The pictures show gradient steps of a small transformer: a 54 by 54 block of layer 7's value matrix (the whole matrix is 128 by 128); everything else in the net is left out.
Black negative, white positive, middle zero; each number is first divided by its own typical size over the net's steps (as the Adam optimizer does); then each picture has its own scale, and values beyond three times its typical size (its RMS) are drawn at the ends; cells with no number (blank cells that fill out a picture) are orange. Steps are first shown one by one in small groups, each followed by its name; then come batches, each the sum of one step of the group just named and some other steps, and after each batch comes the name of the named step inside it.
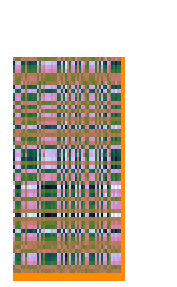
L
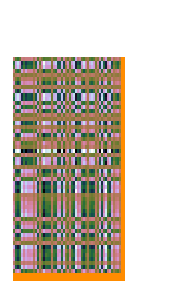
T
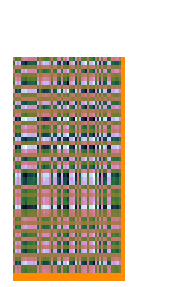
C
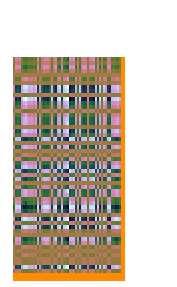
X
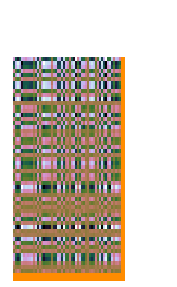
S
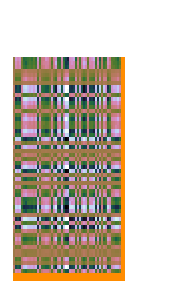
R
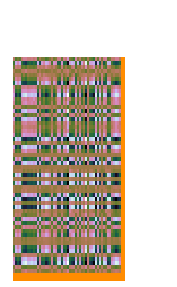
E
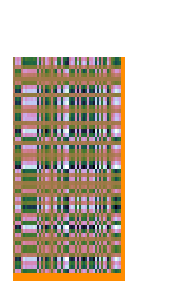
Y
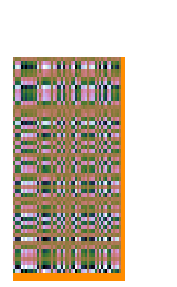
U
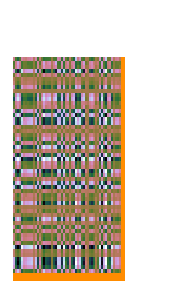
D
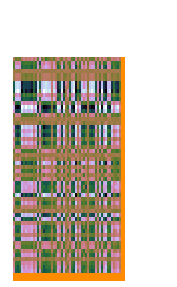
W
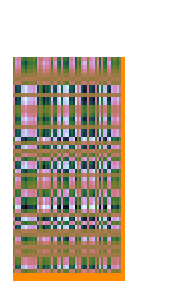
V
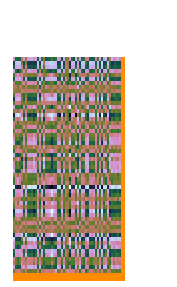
D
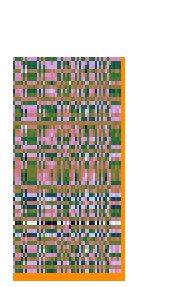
C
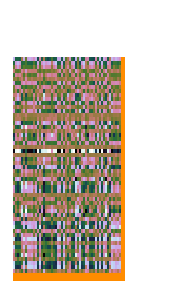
T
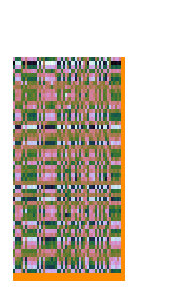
L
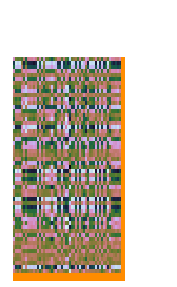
R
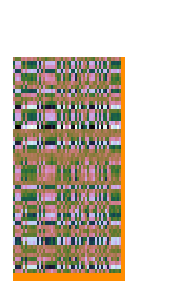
W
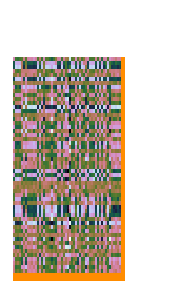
X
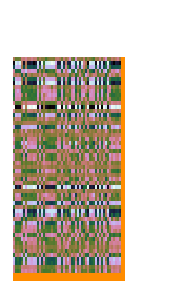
W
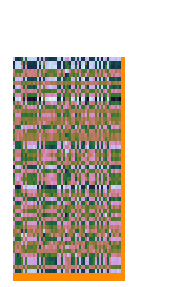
L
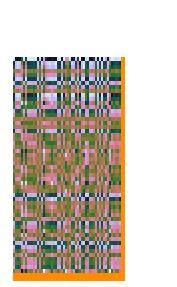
T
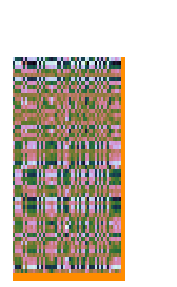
Y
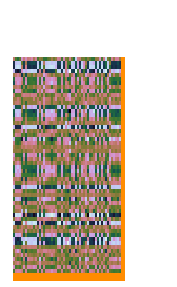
S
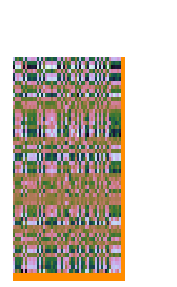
U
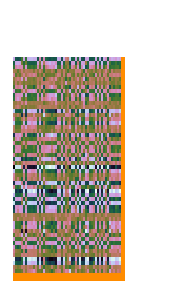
D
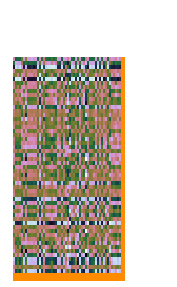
E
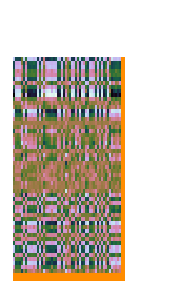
W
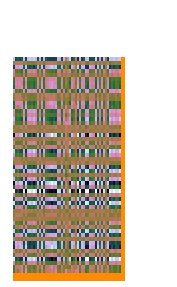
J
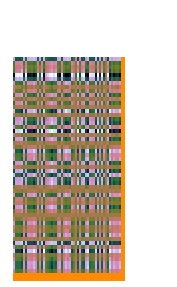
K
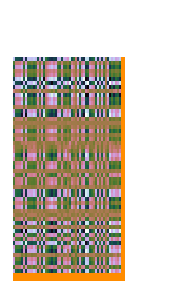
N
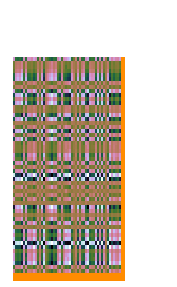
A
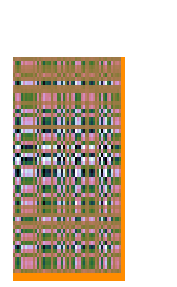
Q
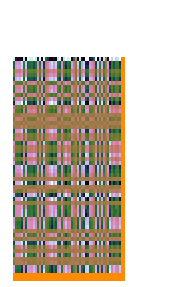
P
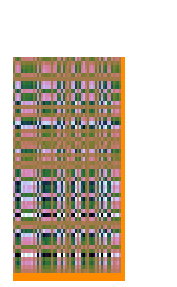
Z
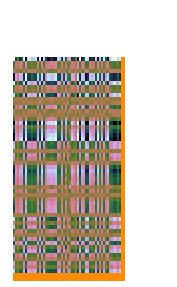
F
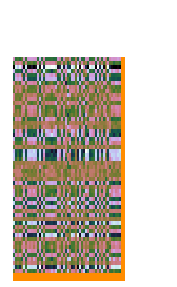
J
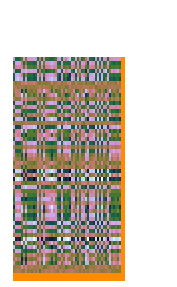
A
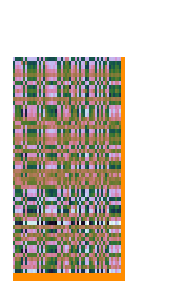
N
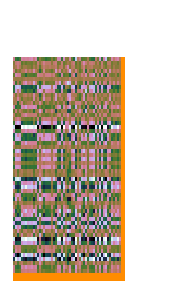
Z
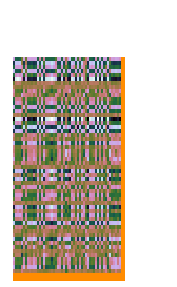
A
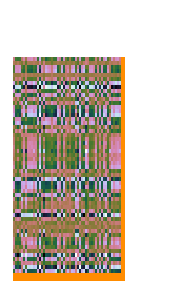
Z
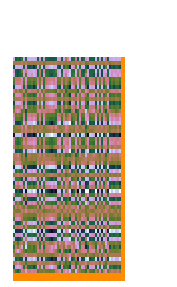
J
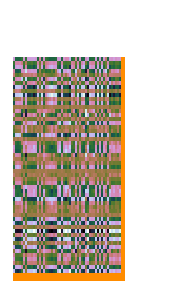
N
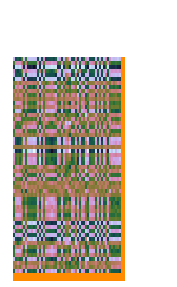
J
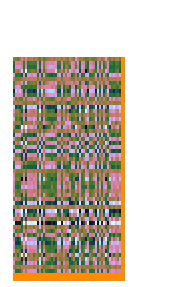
Z
